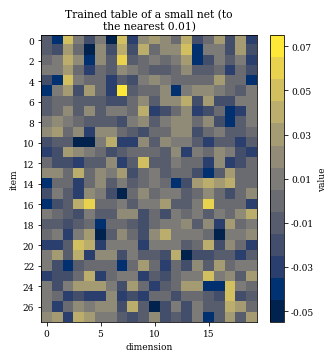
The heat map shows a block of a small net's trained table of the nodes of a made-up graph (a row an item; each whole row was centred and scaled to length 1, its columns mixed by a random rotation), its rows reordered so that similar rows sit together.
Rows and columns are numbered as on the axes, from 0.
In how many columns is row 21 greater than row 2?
9
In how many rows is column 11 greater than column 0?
14
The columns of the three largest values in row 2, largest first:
7, 2, 13
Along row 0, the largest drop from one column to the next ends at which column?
8
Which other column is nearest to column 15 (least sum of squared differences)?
11
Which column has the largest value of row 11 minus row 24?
16
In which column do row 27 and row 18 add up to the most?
17
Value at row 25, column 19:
-0.01
